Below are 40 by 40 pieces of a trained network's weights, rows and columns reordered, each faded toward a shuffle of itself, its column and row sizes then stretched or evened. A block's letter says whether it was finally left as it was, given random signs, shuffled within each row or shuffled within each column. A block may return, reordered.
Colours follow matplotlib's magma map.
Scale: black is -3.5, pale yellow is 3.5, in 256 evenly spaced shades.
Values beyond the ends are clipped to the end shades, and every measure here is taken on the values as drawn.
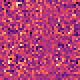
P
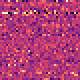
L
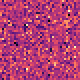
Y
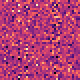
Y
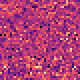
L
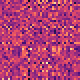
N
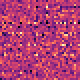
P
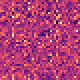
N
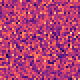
L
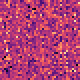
Y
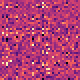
N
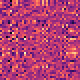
N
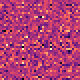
N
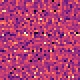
L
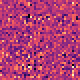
P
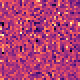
N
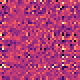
N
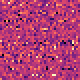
L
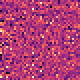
Y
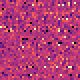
L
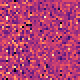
Y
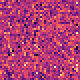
Y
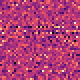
L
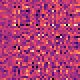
N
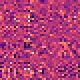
N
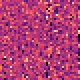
Y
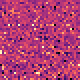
L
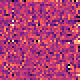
P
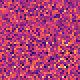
L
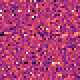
L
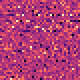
L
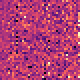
Y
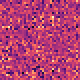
P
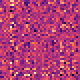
N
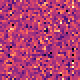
Y
